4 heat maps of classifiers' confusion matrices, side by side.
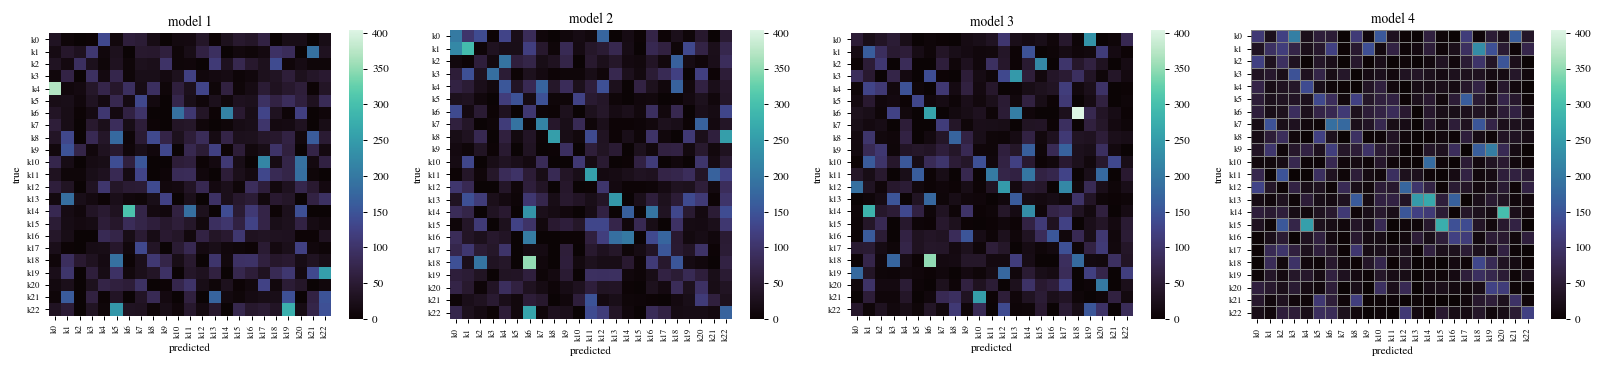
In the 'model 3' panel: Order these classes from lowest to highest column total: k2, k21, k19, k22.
k21, k22, k2, k19
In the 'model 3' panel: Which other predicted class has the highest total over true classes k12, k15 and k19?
k17
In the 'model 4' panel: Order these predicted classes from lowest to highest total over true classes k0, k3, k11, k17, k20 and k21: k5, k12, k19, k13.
k13, k12, k19, k5
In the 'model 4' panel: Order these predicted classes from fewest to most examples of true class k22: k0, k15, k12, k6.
k0, k15, k6, k12
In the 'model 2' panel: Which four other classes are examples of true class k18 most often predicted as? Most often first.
k6, k2, k0, k16
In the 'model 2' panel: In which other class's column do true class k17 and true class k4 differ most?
k7
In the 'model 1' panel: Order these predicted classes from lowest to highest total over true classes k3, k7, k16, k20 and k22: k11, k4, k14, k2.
k2, k14, k4, k11
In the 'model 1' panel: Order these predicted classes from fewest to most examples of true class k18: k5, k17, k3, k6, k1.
k6, k3, k17, k1, k5
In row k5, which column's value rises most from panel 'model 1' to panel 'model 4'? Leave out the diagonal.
k8
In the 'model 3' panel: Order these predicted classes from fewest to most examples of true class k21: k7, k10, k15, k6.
k6, k15, k7, k10
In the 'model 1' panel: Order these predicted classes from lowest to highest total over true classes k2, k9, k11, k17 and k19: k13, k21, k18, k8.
k8, k21, k13, k18
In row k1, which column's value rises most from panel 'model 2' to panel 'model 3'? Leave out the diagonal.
k14
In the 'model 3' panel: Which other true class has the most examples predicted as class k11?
k2
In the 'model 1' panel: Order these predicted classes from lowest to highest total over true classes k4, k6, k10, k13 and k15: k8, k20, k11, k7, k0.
k8, k11, k7, k20, k0
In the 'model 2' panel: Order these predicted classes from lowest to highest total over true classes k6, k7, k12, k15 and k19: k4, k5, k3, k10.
k3, k10, k4, k5
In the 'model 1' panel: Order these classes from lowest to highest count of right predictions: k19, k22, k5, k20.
k20, k5, k19, k22
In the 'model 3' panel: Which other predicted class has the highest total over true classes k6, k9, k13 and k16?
k18
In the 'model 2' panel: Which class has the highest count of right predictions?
k1
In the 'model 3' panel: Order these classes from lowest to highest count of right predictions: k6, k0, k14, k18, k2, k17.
k0, k2, k17, k18, k14, k6
